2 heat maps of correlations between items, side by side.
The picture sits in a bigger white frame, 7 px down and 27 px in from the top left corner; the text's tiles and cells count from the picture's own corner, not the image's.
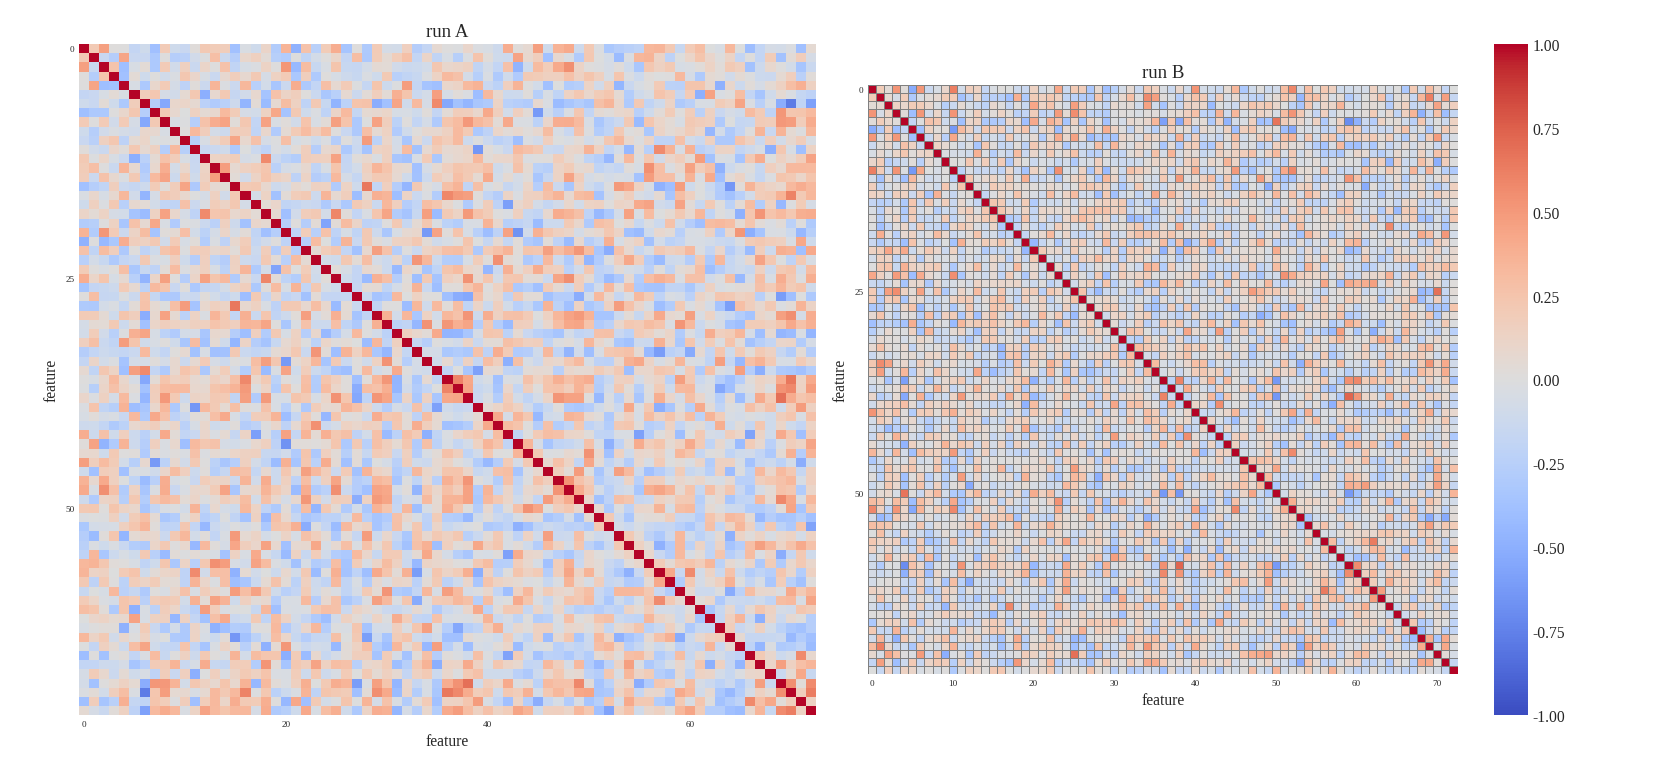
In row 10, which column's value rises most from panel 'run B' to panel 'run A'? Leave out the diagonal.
5
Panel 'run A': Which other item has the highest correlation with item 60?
57
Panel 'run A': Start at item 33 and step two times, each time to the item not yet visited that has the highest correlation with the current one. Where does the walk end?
41
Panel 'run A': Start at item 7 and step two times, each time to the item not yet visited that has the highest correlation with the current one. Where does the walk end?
38
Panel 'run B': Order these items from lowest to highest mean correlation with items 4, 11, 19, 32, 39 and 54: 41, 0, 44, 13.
44, 0, 13, 41
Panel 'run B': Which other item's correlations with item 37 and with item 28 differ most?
13
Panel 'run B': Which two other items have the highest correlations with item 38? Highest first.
59, 36
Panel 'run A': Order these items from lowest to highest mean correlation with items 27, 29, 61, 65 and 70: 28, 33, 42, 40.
33, 28, 40, 42
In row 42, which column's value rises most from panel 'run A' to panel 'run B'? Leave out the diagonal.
17
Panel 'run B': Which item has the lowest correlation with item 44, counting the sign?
4
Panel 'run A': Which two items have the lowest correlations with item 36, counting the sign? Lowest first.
6, 31
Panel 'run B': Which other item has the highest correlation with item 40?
0
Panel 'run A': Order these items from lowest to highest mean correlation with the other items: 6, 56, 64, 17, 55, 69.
6, 64, 55, 17, 56, 69
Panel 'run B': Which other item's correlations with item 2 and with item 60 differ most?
36
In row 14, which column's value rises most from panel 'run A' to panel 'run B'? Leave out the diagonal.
45
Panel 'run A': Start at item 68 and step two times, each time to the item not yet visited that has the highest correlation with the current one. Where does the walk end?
66
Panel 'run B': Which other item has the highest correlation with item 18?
71
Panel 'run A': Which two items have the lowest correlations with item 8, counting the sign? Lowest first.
6, 55
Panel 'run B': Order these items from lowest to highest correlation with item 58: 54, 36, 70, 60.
60, 36, 70, 54
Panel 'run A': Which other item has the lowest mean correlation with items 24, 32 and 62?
34
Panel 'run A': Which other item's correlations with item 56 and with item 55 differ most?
14
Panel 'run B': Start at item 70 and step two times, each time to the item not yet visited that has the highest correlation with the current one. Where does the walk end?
3
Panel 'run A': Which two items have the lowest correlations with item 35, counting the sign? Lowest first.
39, 67
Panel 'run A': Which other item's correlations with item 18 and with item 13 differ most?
67
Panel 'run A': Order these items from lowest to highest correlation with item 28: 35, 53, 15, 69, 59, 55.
69, 55, 59, 35, 53, 15
